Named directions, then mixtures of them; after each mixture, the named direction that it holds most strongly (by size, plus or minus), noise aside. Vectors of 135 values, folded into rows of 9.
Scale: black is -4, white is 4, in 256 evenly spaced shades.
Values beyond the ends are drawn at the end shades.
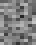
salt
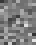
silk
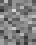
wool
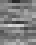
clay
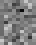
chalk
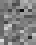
chalk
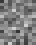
wool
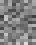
wool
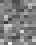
chalk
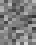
wool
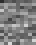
silk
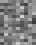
salt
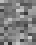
salt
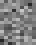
wool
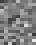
silk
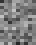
wool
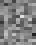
salt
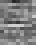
clay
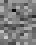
wool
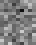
chalk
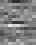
clay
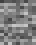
salt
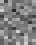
wool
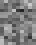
chalk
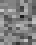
salt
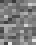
silk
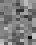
chalk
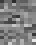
silk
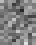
chalk
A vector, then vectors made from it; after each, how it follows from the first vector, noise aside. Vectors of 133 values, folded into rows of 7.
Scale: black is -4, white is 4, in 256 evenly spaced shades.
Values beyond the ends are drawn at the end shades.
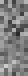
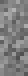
wrapped around, shrunk.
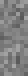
wrapped around, shrunk.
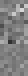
reversed, partly zeroed.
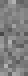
wrapped around, negated, shrunk.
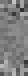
reversed, negated, partly zeroed.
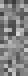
sign-scrambled.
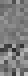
reversed, partly zeroed.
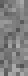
wrapped around, negated, shrunk.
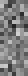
sign-scrambled.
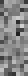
sign-scrambled.
